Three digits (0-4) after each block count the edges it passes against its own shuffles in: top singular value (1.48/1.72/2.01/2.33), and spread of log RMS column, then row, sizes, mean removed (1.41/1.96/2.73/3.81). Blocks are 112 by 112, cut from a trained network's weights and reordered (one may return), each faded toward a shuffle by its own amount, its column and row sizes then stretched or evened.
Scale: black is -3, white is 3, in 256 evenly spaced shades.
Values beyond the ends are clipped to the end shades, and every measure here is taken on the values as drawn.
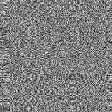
4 0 1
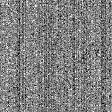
3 1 1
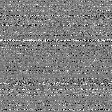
1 0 4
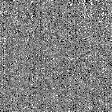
0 2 2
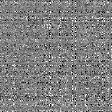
1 3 3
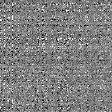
1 3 2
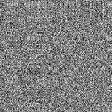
3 1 1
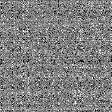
1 2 1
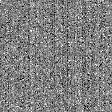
1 1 1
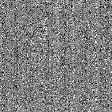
0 2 1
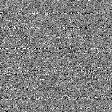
0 0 3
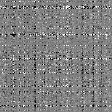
3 3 4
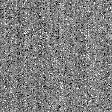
0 1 1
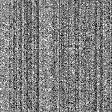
4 0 1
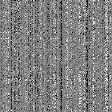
4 4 2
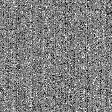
1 1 0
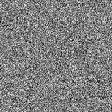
2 0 0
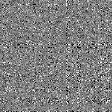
0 3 3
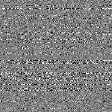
2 1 4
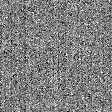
0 0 0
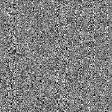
0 3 0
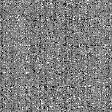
1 1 2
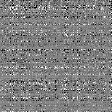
2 3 4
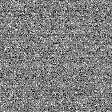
0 0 0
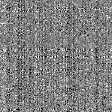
3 1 3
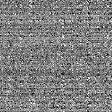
2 2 1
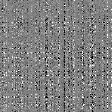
3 4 3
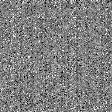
0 1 1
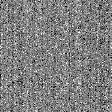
1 1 1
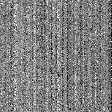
4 3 0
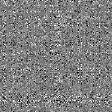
0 3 3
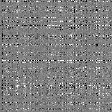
2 3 4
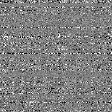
1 2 4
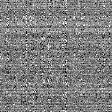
3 3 0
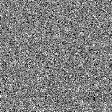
0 1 1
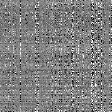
2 4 1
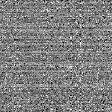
2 2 1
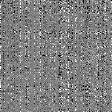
1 4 3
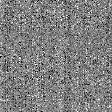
0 1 2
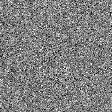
0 1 1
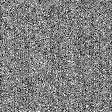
0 0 0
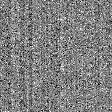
1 0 1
